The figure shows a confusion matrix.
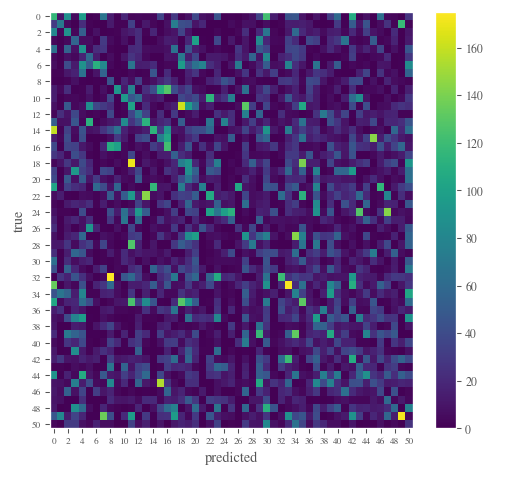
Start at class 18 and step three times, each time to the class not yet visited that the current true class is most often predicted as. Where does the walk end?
34
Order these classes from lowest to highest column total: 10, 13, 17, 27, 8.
10, 13, 17, 8, 27
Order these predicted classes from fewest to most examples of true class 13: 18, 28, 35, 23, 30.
23, 30, 28, 18, 35
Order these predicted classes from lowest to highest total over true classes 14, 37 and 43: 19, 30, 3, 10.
10, 3, 19, 30
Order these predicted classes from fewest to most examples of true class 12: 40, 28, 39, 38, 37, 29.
28, 40, 37, 39, 29, 38
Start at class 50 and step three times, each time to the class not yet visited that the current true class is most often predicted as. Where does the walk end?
42
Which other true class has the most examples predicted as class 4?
44
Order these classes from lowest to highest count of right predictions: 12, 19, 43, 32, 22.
43, 12, 19, 22, 32
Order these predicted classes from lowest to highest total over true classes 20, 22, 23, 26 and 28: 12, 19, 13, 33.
33, 12, 13, 19
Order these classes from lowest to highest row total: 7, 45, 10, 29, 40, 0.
7, 40, 29, 10, 0, 45
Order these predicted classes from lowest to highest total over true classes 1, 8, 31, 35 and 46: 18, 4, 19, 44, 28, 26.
26, 28, 44, 4, 19, 18
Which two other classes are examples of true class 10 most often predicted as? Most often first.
22, 43
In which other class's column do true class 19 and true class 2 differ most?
3
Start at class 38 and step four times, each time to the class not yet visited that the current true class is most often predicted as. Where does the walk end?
16
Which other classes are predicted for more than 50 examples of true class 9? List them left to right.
11, 15, 16, 27
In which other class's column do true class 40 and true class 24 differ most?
47
